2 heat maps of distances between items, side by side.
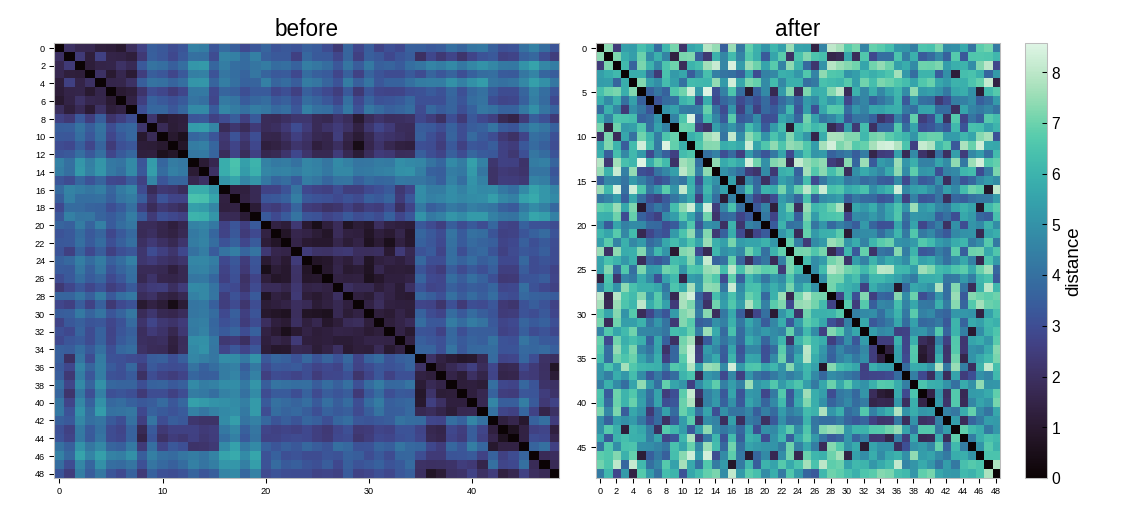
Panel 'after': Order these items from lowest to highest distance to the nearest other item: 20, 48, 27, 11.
27, 48, 20, 11
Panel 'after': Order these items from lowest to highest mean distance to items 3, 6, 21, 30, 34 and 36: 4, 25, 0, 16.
16, 0, 4, 25
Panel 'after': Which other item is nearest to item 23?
9
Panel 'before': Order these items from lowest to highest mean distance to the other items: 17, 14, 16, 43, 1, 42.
43, 1, 42, 16, 17, 14
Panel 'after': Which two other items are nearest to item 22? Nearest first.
25, 6
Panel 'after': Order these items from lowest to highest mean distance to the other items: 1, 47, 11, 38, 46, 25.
1, 46, 38, 47, 25, 11
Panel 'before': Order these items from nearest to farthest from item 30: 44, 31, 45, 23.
31, 23, 44, 45
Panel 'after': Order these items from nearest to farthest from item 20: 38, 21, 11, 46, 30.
21, 30, 46, 38, 11
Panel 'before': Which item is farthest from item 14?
17
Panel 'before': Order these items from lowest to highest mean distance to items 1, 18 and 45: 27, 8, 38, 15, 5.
8, 5, 27, 15, 38
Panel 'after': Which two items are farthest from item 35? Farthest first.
11, 25
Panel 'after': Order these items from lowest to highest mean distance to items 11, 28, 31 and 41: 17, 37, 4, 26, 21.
17, 37, 21, 4, 26
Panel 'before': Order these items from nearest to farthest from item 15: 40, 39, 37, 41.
37, 39, 41, 40
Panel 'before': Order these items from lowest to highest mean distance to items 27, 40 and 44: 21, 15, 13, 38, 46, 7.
38, 21, 46, 7, 15, 13
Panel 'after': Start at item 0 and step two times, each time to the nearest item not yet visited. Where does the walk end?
10
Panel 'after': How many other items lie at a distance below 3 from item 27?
3
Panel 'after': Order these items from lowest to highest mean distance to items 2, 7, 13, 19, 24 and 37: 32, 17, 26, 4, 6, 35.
17, 6, 26, 32, 35, 4
